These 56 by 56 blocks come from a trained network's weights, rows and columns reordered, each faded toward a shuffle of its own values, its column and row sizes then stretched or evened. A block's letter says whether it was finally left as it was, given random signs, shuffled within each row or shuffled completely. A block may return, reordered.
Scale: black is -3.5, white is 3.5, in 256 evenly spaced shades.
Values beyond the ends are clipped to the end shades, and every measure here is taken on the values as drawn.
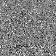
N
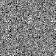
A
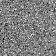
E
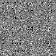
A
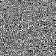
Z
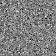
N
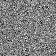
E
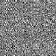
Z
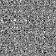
A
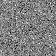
E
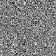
Z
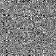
Z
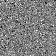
E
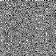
Z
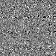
A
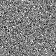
E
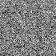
N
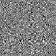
Z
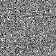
A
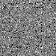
A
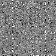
A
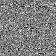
N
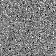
E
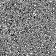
E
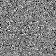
N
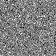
E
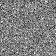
E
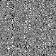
A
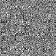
Z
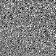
A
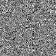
A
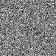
E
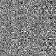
Z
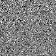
A
